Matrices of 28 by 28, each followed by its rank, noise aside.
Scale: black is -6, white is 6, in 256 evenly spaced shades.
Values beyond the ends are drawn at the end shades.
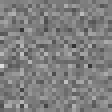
six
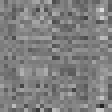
three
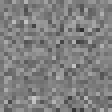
six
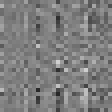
three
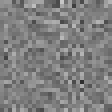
four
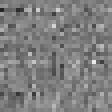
five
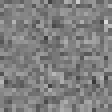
five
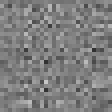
three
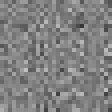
four
